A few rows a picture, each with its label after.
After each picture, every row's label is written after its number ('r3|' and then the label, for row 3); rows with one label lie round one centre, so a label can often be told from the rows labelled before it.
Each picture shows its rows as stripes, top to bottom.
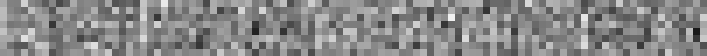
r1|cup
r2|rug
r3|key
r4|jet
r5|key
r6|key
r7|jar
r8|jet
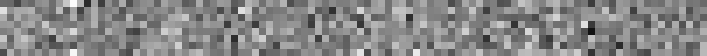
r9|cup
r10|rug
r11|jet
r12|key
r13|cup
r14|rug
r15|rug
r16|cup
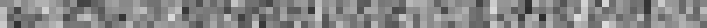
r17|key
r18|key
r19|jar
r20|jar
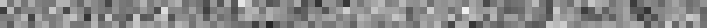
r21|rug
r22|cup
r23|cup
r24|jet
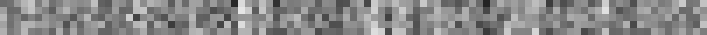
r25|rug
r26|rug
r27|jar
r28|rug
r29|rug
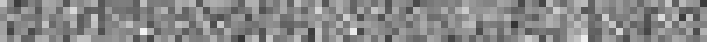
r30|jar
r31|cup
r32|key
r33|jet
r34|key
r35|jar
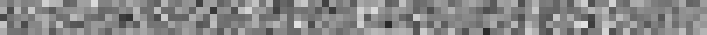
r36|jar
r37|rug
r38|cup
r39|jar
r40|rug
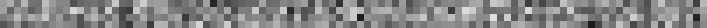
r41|key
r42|cup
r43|key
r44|cup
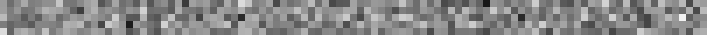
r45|rug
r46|key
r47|jar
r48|cup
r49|rug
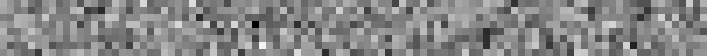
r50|key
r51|cup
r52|key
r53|jet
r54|rug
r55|rug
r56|rug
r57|jar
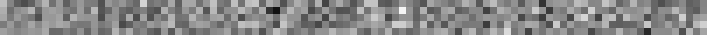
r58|jar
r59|rug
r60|jar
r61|rug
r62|key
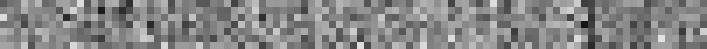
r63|cup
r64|cup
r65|jar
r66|cup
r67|key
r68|key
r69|cup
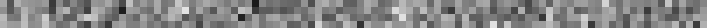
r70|jet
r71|jet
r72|jar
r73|key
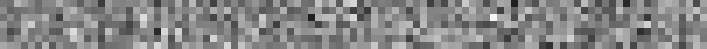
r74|key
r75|cup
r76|key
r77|rug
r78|cup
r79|cup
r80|rug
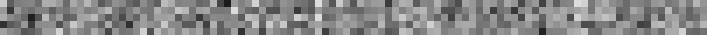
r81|jar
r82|jet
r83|jar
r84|cup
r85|jar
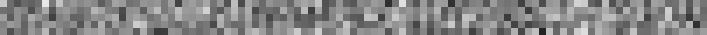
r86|jar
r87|jet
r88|jet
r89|key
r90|jar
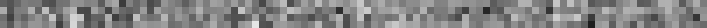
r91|cup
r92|rug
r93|cup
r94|cup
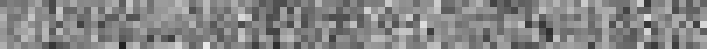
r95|jet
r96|jet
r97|rug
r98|key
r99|rug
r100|rug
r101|jet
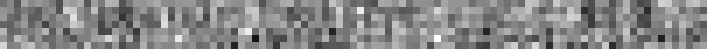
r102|cup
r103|cup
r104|cup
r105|cup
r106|rug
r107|jet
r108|rug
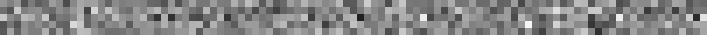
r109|jar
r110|jet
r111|key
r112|cup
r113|jar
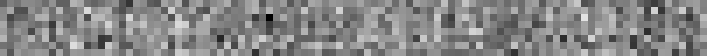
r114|cup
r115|jar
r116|jet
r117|jet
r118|jet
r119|rug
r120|cup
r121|jet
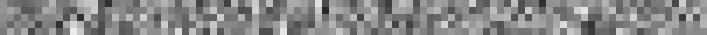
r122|jar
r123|jar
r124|key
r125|cup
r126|cup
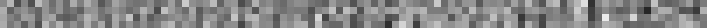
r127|jar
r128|key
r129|jar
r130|jar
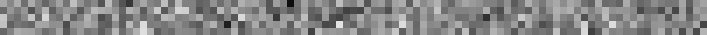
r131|cup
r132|jet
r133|rug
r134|jar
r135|key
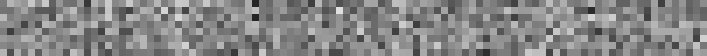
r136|jet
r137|cup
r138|jet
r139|jar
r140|cup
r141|key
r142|jet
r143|rug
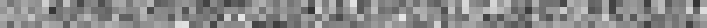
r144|key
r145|key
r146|rug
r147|jet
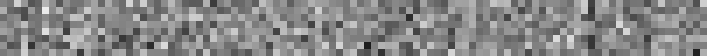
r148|key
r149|jar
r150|cup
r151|key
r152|jar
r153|cup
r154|cup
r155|key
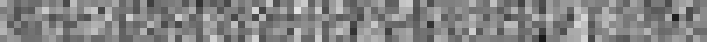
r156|jar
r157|jar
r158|jet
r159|jar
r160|jar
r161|jar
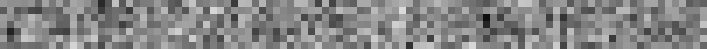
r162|rug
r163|cup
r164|rug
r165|rug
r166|jet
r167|rug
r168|cup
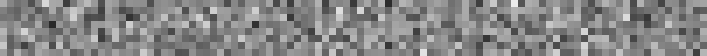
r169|jar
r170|cup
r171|cup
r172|jet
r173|key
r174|rug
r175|jar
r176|key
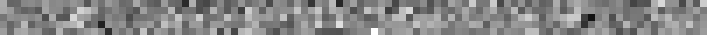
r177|key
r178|jar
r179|cup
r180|cup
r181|rug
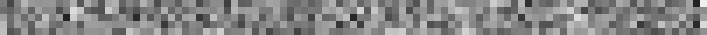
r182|key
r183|cup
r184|jar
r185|key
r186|jet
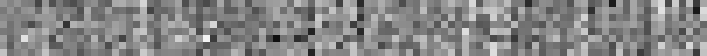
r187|key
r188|key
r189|key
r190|jar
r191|key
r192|jet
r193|key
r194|key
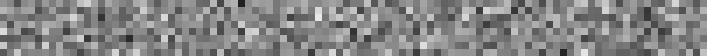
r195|jar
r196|key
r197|cup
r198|rug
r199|jar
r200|cup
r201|rug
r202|key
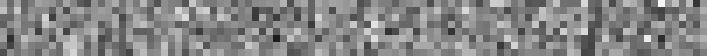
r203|key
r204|jet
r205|jet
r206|key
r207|jar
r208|rug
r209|cup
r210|cup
